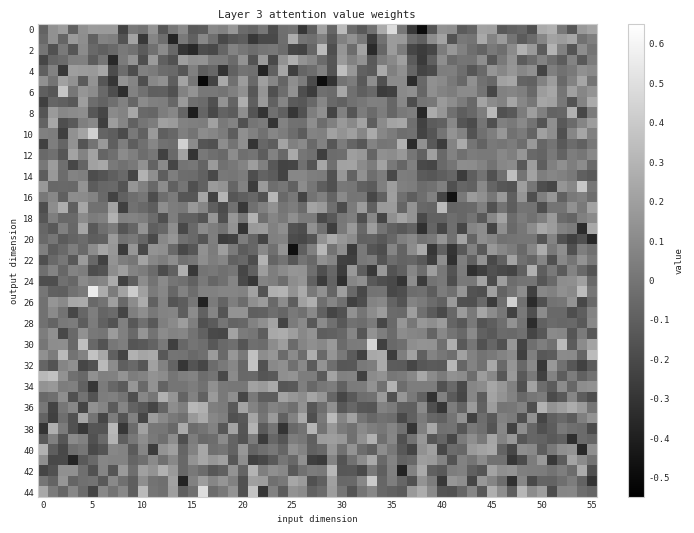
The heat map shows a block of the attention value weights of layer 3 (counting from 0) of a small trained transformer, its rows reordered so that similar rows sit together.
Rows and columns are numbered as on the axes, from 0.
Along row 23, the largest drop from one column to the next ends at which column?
15
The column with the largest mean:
4
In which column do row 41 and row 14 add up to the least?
21
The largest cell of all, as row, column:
25, 5
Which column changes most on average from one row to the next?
22
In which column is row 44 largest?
16
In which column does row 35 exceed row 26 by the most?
45
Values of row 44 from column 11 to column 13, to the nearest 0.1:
0 0 0.2
